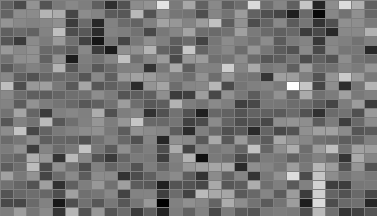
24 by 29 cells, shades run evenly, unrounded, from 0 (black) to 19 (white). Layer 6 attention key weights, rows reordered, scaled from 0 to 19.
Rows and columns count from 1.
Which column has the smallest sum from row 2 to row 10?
25
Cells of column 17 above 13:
2
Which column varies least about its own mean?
21
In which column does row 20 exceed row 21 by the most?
23
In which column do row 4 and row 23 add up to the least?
24
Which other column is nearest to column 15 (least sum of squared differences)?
3
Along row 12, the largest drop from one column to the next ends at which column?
29
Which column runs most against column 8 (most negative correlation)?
15
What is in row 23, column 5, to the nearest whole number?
2
